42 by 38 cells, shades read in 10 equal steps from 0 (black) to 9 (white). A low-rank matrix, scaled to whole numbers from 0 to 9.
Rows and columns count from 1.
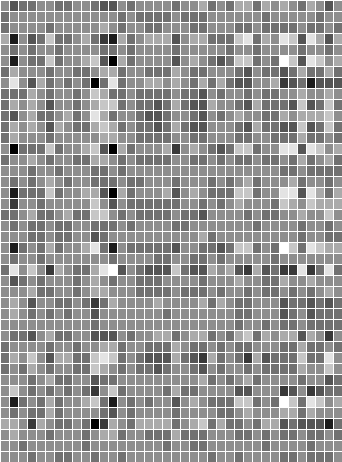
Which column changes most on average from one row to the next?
13
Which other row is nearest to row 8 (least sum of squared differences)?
36
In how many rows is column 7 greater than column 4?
8
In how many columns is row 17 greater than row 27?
15
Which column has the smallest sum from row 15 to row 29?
2
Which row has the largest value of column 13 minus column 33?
25
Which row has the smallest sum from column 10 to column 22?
23
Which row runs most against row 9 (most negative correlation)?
39
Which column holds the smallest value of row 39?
11
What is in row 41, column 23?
4
